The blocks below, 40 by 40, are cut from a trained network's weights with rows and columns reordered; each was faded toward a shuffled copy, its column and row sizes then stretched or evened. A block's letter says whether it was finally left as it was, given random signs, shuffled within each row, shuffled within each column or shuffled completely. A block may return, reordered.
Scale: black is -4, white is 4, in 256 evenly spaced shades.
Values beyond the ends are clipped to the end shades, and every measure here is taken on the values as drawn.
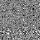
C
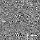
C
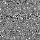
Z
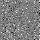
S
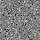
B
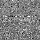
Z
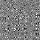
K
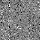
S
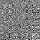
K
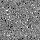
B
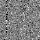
S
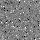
B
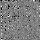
C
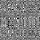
K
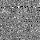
Z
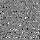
Z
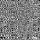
K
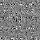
C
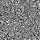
B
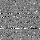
Z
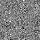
S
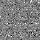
Z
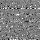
Z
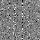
S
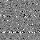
Z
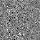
S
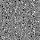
S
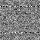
Z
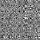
K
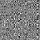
K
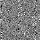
S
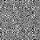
K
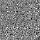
C
